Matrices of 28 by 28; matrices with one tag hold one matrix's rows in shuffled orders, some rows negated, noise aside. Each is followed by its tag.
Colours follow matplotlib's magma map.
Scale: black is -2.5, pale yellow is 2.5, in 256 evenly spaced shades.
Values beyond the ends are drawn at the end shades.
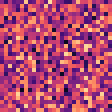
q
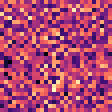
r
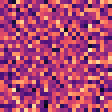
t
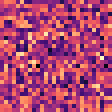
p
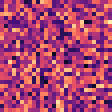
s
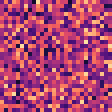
q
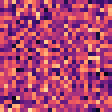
t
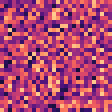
r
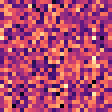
r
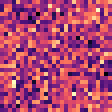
t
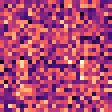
p
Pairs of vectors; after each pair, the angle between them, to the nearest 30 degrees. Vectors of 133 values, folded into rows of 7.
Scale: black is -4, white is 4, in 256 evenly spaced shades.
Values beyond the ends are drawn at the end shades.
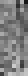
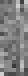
150 degrees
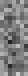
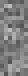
120 degrees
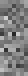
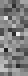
30 degrees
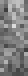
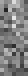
30 degrees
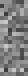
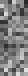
150 degrees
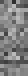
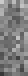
120 degrees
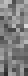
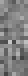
60 degrees
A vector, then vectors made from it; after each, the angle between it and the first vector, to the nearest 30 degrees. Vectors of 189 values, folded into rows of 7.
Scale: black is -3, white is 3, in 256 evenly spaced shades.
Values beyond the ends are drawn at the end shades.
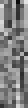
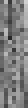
60 degrees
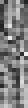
150 degrees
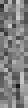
150 degrees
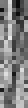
90 degrees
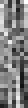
30 degrees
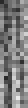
60 degrees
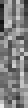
150 degrees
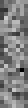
90 degrees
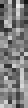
150 degrees
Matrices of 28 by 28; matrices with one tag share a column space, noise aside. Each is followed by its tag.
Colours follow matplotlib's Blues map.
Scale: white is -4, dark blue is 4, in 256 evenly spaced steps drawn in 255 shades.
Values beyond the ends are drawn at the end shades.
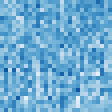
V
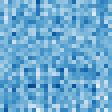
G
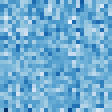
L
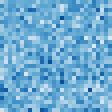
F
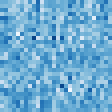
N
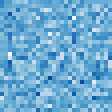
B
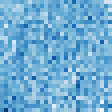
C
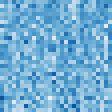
C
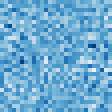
F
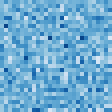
F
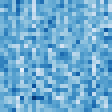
V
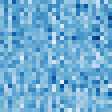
N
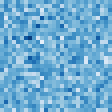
F
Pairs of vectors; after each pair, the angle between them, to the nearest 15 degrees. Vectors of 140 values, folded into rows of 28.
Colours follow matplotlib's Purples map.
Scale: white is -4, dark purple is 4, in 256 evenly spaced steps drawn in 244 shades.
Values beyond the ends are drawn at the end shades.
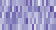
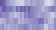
90 degrees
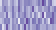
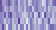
150 degrees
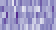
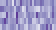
30 degrees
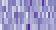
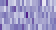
135 degrees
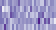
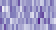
30 degrees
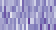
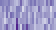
135 degrees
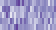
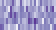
120 degrees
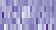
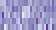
15 degrees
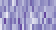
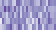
45 degrees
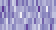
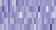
30 degrees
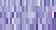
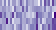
15 degrees
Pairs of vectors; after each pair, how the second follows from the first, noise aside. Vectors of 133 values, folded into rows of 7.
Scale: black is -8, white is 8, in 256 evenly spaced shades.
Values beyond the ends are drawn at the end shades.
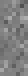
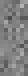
negated.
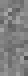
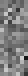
scaled up.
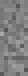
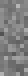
negated.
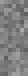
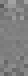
wrapped around, partly zeroed.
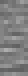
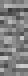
wrapped around, scaled up.
